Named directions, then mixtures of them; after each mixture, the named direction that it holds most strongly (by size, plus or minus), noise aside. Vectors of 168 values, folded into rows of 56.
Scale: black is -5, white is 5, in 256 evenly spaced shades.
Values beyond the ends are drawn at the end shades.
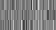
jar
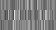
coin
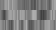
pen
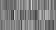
coin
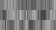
pen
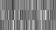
coin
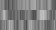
pen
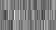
coin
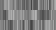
pen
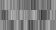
pen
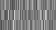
coin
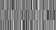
jar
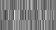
coin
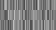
jar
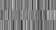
jar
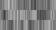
pen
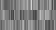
pen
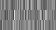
coin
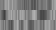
pen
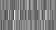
coin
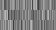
jar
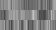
pen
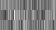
coin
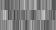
pen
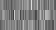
coin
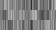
pen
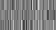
jar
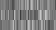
coin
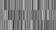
jar
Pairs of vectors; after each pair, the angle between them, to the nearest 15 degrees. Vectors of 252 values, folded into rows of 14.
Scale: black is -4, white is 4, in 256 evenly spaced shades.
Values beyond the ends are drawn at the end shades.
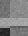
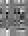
120 degrees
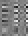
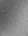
90 degrees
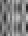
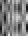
15 degrees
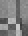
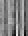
75 degrees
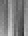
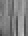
135 degrees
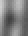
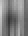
30 degrees
